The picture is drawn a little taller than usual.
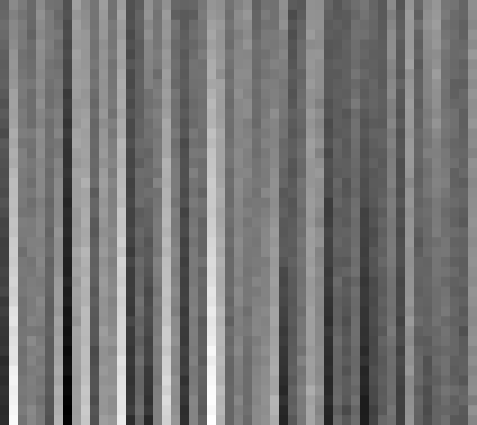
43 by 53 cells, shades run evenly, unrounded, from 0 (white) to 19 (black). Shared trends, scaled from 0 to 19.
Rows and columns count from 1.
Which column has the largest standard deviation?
2
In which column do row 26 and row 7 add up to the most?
8
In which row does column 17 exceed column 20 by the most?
43
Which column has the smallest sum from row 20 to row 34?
24
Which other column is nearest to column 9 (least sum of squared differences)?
35
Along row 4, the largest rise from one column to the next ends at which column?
15
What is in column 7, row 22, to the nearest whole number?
9
